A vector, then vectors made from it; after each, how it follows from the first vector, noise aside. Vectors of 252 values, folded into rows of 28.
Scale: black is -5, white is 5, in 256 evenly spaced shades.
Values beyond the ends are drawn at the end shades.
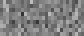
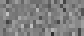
reversed, negated, partly zeroed.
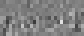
reversed, negated, partly zeroed.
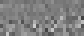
wrapped around, partly zeroed.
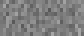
reversed, shrunk.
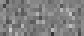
reversed, negated, partly zeroed.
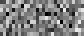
reversed, scaled up.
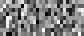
reversed, scaled up.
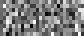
reversed, scaled up.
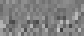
partly zeroed.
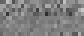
reversed, partly zeroed.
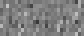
partly zeroed.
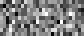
reversed, negated, scaled up.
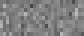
partly zeroed.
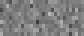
partly zeroed.
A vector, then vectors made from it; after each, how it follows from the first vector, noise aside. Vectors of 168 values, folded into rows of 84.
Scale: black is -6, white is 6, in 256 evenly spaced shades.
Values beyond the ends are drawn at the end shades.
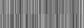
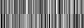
reversed, negated, scaled up.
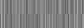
reversed, shrunk.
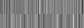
negated, partly zeroed.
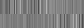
negated, partly zeroed.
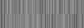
reversed, negated, shrunk.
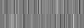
negated, partly zeroed.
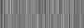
reversed, negated, shrunk.
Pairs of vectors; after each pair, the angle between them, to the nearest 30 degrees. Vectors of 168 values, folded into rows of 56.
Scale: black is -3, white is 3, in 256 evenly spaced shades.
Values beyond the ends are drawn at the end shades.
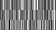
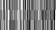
90 degrees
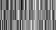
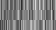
30 degrees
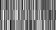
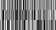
150 degrees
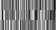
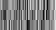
120 degrees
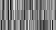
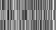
60 degrees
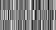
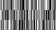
90 degrees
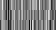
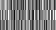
120 degrees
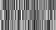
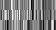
90 degrees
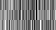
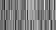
120 degrees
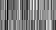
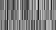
30 degrees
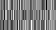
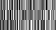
30 degrees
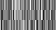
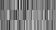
90 degrees
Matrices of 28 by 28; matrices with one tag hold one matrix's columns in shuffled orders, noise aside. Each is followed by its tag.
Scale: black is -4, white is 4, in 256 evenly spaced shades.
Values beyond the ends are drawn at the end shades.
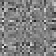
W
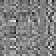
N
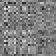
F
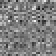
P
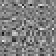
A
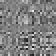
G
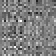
N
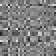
A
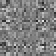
W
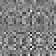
G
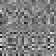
G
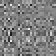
A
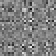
W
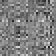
N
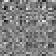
P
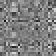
W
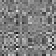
G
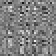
F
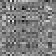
P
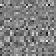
A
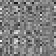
F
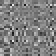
A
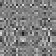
A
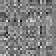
N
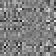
W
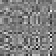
G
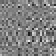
A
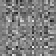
N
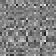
A
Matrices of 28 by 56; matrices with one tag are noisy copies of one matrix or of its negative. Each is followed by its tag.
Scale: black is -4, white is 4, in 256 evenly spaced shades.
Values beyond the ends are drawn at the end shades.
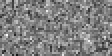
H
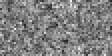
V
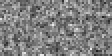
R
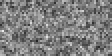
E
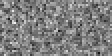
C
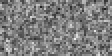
C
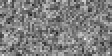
H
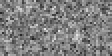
C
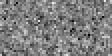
E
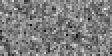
C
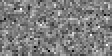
R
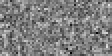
R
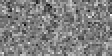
V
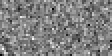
C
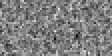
C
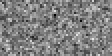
C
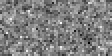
H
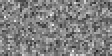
R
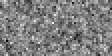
C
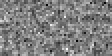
R
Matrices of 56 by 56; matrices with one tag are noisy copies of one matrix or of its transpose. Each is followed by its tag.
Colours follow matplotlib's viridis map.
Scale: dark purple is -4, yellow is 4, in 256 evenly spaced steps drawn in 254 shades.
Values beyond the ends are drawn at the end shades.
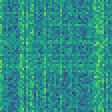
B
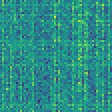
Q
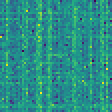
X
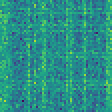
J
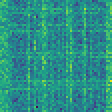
J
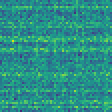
X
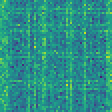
J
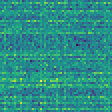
Q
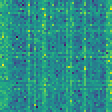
J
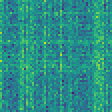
B
